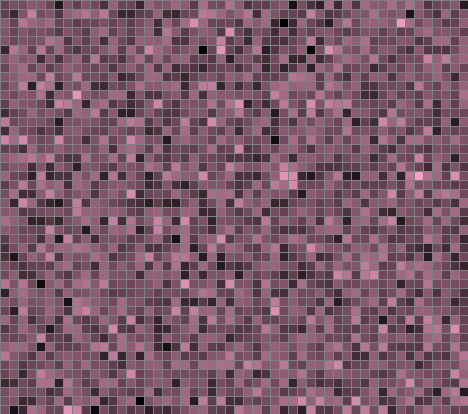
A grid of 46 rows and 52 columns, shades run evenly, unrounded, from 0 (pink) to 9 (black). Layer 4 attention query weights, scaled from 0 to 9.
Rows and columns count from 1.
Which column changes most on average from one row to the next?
7
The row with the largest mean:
23
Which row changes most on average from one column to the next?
20
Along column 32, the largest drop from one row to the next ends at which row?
4
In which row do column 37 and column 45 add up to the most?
32
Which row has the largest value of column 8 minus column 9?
34
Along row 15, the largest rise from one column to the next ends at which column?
49
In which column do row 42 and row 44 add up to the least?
51
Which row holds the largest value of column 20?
27
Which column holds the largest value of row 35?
2
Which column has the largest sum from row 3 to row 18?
31
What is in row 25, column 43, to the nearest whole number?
3
